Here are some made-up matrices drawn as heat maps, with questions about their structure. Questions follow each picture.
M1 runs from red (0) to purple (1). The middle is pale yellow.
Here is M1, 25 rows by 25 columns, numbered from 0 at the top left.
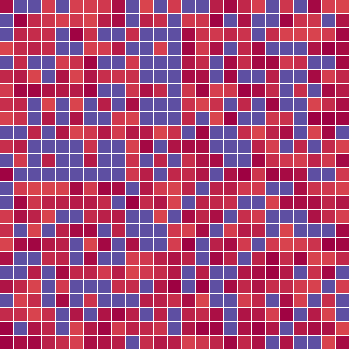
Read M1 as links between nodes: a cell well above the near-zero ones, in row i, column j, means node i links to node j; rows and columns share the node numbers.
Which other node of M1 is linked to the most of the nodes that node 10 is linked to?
node 12
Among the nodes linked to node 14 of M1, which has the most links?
node 8
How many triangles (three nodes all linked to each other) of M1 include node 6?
5
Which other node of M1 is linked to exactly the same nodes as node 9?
node 19
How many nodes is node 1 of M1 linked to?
7
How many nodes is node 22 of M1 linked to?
7
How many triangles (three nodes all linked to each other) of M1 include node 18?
7
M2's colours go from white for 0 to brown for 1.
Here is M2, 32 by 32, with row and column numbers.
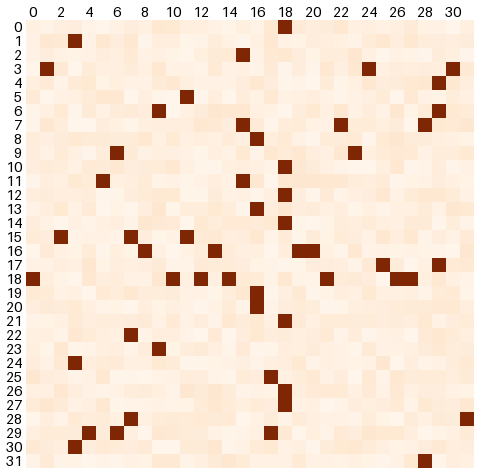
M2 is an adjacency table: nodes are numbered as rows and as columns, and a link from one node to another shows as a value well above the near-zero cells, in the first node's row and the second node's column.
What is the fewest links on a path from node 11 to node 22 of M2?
3
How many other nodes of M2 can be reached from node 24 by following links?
3
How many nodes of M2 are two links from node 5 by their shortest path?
1
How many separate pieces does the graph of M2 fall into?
5
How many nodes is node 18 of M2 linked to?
7
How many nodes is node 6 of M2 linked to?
2
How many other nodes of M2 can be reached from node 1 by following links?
3
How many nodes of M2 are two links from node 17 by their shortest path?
2
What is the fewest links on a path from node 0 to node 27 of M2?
2
